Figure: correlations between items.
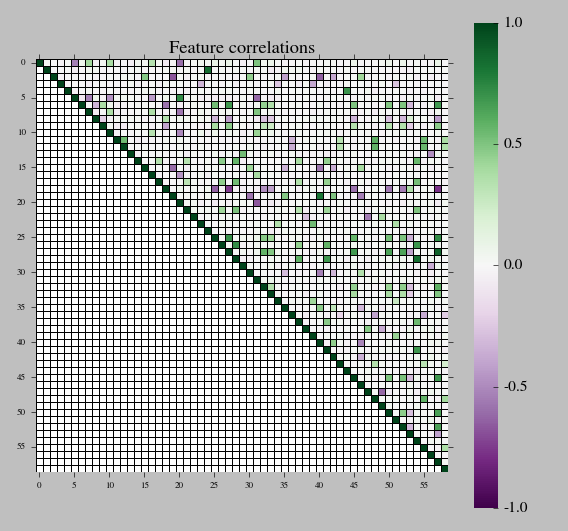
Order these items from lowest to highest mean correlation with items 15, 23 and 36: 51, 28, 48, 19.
19, 48, 28, 51
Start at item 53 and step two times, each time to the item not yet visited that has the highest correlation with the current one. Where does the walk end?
8
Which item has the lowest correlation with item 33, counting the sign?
18
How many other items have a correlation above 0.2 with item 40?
3
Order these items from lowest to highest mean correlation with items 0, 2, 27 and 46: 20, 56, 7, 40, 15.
40, 20, 56, 7, 15
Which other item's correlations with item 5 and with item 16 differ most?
20
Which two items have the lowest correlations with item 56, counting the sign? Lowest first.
13, 29
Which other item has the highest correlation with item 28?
54
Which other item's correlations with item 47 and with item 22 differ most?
49
